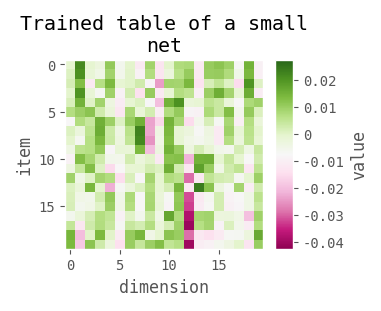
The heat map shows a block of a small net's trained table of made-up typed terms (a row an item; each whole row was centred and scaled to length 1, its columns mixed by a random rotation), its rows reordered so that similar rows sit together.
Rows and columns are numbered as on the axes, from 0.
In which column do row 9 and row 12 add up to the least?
12
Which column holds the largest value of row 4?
11
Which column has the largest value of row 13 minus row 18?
13
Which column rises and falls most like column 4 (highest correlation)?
18
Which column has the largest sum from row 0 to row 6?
1
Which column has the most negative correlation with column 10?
8
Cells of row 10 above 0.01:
5
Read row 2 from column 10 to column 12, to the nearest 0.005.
0.01 0.01 0.015
